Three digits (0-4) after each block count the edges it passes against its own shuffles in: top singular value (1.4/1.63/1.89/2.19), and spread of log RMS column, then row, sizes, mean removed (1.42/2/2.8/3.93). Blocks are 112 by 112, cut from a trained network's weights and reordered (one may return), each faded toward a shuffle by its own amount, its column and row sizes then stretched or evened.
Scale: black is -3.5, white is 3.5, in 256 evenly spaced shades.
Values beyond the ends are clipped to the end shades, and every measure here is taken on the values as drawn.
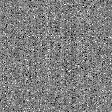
1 0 1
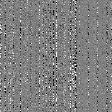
2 4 1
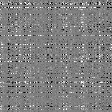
3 3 4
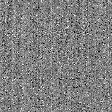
1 1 1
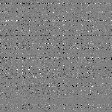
1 2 3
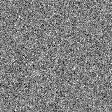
0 0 0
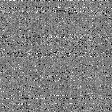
1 0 3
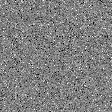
0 0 0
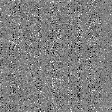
0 3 0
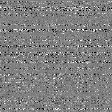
0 1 4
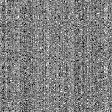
3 1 0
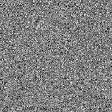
2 0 2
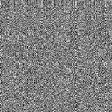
4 2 0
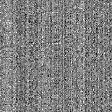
4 1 1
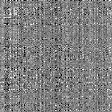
4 2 3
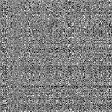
3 3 0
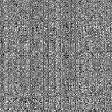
4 0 2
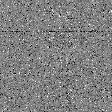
0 1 1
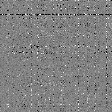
3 2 2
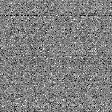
2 1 1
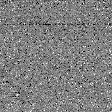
0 0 1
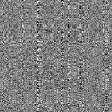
4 3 1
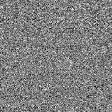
3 0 2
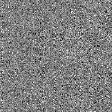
1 3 0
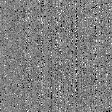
1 3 0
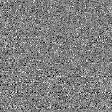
2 1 2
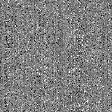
1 2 0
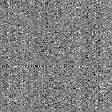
2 1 3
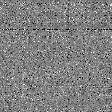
1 0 2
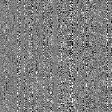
3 4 0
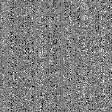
1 3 1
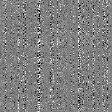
3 4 1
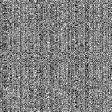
4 1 1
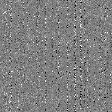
0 3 0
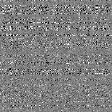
0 2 4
